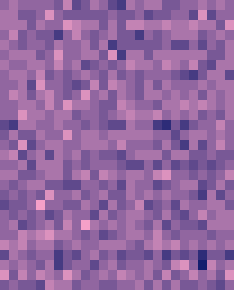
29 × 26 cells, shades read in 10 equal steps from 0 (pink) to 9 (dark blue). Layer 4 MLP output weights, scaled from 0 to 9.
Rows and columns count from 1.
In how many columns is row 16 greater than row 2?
7
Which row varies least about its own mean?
25
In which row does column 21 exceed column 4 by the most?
13
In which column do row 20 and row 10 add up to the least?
6
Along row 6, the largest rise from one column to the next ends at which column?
14
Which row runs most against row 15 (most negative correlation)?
16
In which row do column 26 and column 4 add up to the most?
26
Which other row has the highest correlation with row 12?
24
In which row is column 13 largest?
5
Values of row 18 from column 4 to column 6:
5 4 3
